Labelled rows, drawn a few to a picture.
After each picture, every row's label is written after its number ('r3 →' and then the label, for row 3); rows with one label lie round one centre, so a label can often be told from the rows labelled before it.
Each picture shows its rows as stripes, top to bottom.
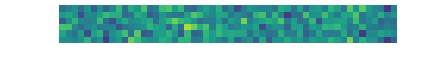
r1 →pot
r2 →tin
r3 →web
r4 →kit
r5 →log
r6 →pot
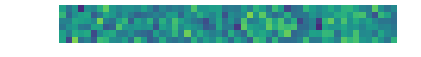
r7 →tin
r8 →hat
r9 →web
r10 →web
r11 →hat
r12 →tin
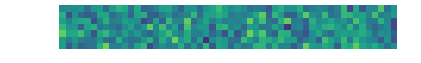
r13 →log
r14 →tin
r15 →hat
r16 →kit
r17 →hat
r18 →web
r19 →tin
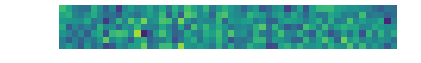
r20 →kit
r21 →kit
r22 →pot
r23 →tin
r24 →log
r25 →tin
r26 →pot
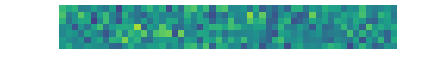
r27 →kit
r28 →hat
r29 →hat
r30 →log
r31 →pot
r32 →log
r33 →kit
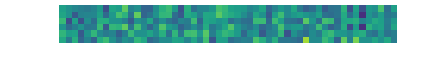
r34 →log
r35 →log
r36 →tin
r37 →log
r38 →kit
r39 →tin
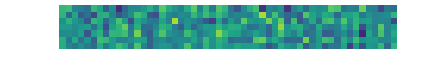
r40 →kit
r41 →tin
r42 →web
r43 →log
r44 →log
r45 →tin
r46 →log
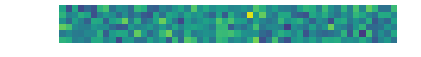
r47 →tin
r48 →hat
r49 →log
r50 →kit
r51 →log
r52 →kit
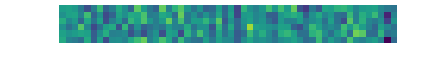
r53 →web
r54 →pot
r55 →pot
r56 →hat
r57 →hat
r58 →pot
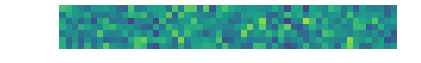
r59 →kit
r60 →pot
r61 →tin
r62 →hat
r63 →web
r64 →pot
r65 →tin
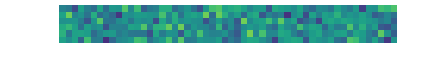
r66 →log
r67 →kit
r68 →web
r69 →pot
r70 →hat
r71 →pot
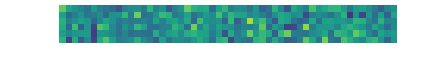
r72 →kit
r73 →log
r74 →hat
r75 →tin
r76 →hat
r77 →tin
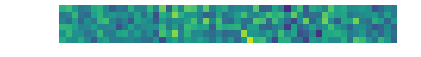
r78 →kit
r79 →web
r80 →tin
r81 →kit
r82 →web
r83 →hat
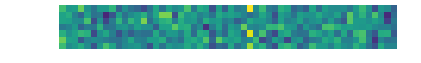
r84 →hat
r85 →pot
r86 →pot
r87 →web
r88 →hat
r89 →kit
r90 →hat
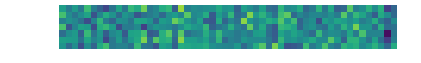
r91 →pot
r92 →hat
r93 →web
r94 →hat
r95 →pot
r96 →pot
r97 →tin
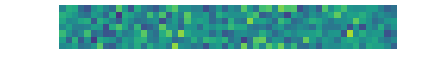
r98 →web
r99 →kit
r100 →hat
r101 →log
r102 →pot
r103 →tin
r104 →web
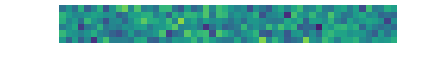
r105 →log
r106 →kit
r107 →pot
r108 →web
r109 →kit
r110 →tin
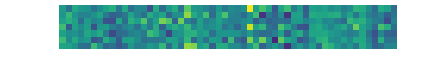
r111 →hat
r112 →kit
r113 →pot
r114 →hat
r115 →kit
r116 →hat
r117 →kit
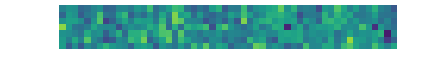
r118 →web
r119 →web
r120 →web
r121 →kit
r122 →pot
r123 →pot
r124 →tin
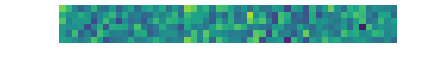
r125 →kit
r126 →hat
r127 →hat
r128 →log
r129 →tin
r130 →kit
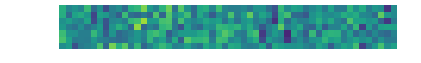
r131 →pot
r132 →hat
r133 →pot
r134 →log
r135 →kit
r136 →kit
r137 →log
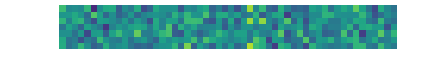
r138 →hat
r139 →kit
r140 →hat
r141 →pot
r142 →log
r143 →tin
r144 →hat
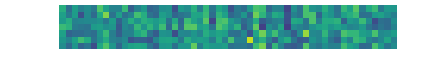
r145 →tin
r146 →tin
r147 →kit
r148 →kit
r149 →tin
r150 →hat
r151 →tin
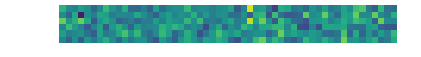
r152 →hat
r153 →tin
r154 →hat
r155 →web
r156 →log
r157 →tin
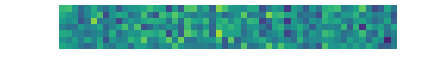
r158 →kit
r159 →web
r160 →kit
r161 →log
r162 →kit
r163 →pot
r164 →web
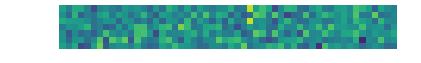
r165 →hat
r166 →tin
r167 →hat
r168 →pot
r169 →tin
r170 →log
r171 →web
